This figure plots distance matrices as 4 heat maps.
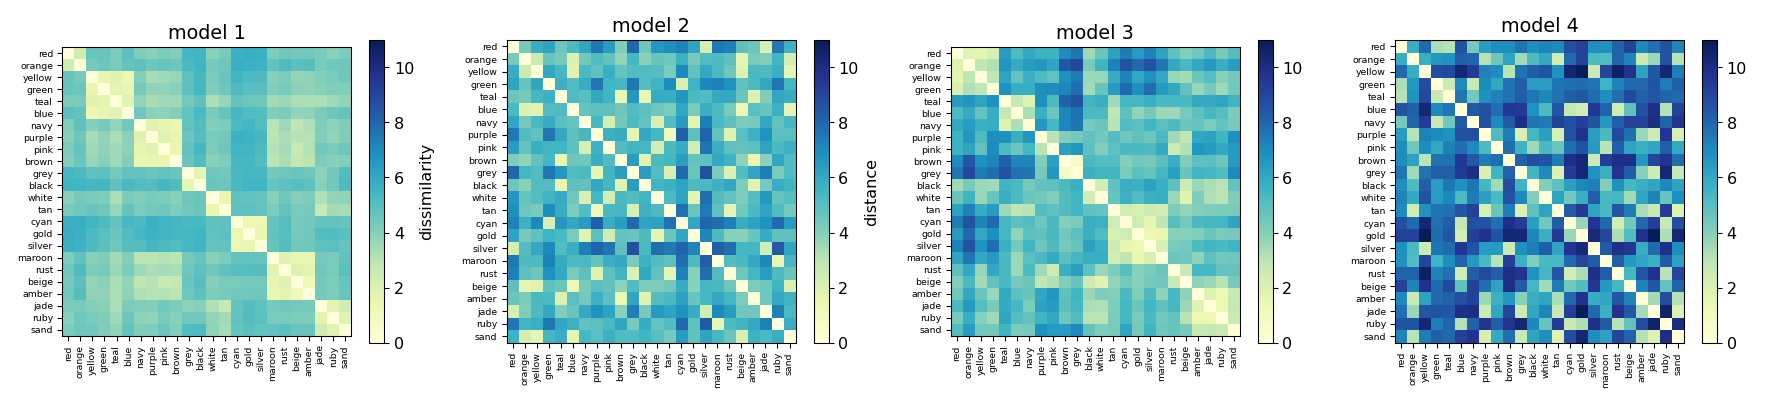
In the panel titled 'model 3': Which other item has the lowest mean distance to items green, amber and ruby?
jade
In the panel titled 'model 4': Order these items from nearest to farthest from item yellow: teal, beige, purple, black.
purple, black, teal, beige
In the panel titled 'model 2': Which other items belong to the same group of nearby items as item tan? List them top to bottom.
purple, grey, rust
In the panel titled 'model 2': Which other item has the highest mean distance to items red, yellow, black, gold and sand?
cyan
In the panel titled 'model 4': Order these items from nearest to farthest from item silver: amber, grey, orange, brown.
brown, orange, amber, grey
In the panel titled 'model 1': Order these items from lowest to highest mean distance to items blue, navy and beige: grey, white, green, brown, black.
brown, green, white, grey, black
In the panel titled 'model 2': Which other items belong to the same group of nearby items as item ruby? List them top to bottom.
maroon
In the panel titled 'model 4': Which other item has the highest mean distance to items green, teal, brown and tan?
gold
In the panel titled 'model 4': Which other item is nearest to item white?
beige
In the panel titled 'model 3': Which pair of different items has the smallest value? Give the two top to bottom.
brown, grey
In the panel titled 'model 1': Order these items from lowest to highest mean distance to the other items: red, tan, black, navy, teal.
teal, navy, tan, red, black
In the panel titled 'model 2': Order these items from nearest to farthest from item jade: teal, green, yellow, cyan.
teal, yellow, green, cyan
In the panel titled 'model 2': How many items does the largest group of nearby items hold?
5
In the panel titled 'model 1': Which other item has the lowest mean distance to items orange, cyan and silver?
gold
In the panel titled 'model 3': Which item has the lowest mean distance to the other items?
beige
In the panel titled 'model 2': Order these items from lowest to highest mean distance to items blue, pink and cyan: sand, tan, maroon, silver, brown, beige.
beige, sand, brown, tan, maroon, silver
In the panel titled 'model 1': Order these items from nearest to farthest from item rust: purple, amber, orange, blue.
amber, purple, blue, orange
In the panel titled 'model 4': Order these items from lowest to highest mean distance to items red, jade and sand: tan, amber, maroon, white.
tan, amber, maroon, white
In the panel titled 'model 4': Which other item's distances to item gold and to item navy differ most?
blue
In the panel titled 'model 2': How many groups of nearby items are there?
7
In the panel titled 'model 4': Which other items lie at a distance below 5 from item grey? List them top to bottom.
orange, purple, tan, amber, jade, sand
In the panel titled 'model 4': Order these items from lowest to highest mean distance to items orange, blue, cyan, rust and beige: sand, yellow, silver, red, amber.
amber, sand, red, silver, yellow
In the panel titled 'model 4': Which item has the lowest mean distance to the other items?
orange
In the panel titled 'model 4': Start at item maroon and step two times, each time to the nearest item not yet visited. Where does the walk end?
black
